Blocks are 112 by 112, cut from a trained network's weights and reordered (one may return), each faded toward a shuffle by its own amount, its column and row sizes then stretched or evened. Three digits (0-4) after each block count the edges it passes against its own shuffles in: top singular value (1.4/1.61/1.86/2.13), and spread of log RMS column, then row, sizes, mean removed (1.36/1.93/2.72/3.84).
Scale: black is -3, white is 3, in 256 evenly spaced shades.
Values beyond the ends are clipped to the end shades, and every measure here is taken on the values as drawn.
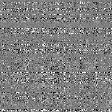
1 3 4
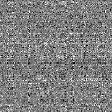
3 2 2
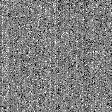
1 1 0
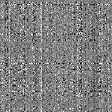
3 3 3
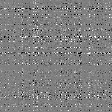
1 3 4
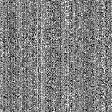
4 2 1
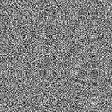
4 1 1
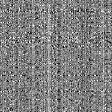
4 1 3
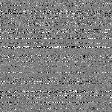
1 1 4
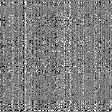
4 3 3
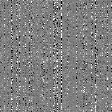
2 4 0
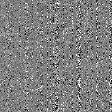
0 4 1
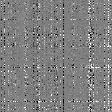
3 4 3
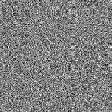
4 0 1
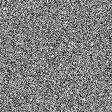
0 0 0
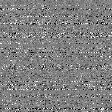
0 1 4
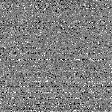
1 0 3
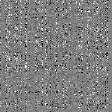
0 4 3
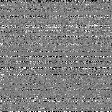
2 1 4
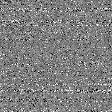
0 0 3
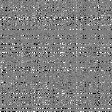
1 2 4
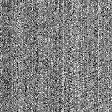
3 1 0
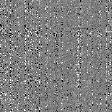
0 4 2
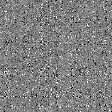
0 2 2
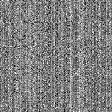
4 1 0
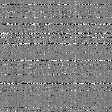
2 0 4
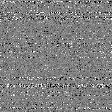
0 0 4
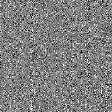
2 3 1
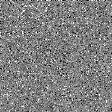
0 1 2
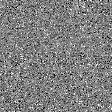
0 0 2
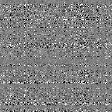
0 3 4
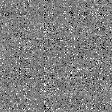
0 2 2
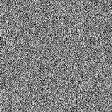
3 0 0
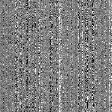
3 4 0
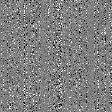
0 4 0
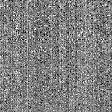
3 0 2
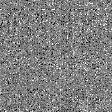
0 1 2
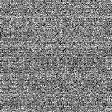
3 1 0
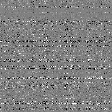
1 2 4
